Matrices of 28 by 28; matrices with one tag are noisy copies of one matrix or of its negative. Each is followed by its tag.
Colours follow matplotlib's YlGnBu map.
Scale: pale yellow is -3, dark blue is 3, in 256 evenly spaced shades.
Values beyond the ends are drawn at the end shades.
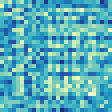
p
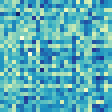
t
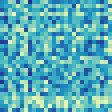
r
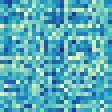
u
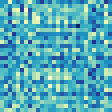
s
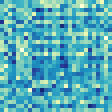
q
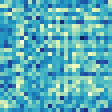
p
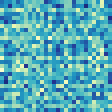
u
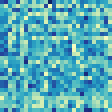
r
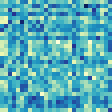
r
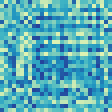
q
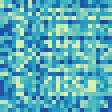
p
